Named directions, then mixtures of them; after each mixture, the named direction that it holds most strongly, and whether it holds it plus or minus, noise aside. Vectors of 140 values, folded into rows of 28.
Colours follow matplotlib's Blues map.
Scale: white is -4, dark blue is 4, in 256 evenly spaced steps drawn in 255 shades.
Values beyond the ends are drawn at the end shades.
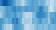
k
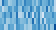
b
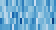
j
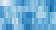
k, minus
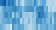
k, plus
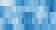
k, minus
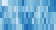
k, minus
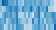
b, plus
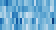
j, plus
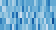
j, plus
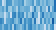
b, minus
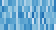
b, minus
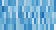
b, minus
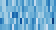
j, plus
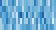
j, minus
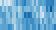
k, minus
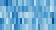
j, plus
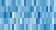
j, minus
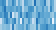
j, minus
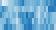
k, minus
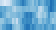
k, minus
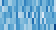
b, plus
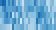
j, minus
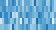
j, minus
